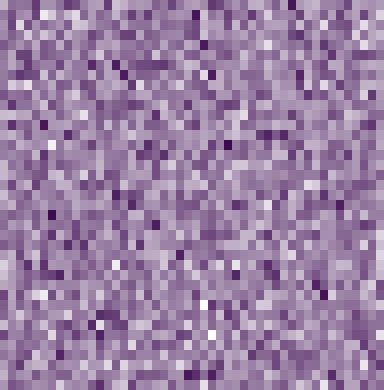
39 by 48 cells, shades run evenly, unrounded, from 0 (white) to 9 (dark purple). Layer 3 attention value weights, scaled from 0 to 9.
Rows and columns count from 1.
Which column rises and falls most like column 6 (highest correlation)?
26
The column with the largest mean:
27
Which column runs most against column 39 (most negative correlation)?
5
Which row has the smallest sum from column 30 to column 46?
25
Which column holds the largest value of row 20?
15
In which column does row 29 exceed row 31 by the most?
48
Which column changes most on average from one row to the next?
46
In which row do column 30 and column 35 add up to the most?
28
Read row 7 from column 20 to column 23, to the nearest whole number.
7 7 6 4
